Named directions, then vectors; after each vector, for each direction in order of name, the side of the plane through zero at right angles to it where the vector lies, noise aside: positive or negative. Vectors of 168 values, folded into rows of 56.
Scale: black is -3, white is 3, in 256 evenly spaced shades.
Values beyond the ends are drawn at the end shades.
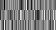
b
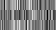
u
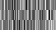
negative, negative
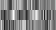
negative, positive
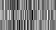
negative, negative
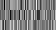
positive, positive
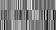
negative, positive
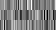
negative, positive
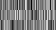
positive, negative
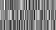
negative, negative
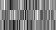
negative, negative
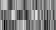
negative, positive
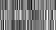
positive, negative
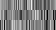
negative, positive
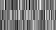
negative, negative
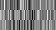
negative, negative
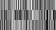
negative, positive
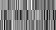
negative, positive
